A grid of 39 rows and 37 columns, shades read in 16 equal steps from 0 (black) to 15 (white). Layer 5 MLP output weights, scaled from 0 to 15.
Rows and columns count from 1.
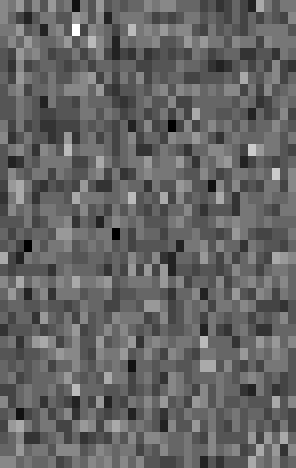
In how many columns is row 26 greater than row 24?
6
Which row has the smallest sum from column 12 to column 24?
5
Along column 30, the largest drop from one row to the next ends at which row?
17
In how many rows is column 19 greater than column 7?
19
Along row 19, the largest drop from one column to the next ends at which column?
10
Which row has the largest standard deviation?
3
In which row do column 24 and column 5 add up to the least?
13
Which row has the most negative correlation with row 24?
35
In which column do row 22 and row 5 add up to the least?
22
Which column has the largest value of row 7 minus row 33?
31
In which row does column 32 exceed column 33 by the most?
37
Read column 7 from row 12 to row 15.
3 7 7 4
